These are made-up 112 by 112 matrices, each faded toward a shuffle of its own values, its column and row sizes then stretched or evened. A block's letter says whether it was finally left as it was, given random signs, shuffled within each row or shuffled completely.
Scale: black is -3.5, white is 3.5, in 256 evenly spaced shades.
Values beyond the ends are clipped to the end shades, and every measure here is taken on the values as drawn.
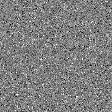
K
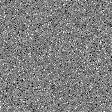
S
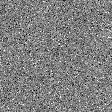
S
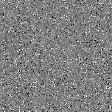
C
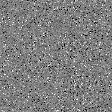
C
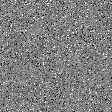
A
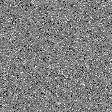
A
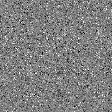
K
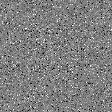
K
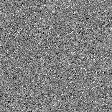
A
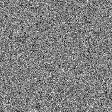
A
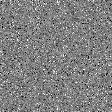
C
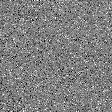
A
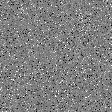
S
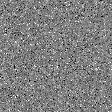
A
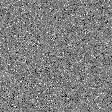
S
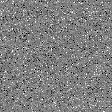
K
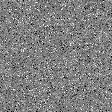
A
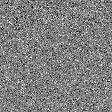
A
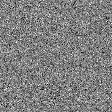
A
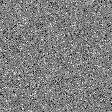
S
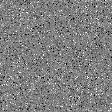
C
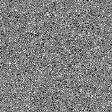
C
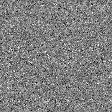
A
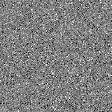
K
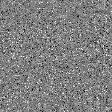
C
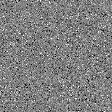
K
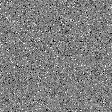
A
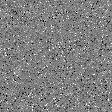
A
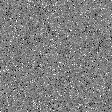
S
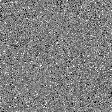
C
